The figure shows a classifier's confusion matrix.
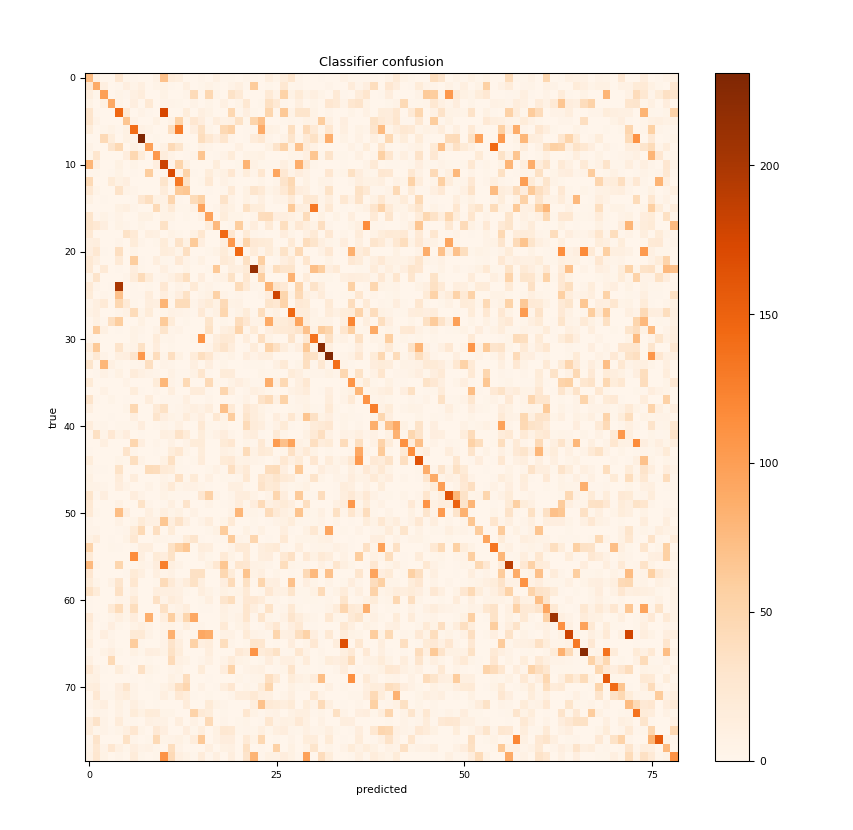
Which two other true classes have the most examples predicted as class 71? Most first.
41, 70
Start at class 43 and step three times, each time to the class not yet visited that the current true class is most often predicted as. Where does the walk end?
10
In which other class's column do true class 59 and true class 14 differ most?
65
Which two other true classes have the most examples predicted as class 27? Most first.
42, 23
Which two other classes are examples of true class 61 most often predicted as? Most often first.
74, 37
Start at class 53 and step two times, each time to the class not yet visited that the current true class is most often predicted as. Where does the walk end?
48
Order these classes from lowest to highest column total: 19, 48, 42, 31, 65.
42, 48, 65, 31, 19
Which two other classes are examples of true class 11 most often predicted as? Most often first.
25, 49
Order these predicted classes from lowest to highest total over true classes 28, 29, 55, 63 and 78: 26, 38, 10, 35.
26, 38, 35, 10
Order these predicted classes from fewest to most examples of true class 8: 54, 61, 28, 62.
61, 62, 28, 54
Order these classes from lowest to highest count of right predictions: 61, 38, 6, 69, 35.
61, 35, 38, 6, 69
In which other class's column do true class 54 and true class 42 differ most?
73
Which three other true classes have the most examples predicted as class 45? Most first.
49, 20, 2
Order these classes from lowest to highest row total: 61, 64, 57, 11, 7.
11, 61, 57, 64, 7
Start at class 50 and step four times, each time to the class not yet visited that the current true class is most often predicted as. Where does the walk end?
35
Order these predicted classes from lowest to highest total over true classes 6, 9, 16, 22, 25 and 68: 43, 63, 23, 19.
43, 63, 19, 23
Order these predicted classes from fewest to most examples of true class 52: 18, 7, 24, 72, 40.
24, 40, 72, 7, 18
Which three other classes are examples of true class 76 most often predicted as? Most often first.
57, 75, 15
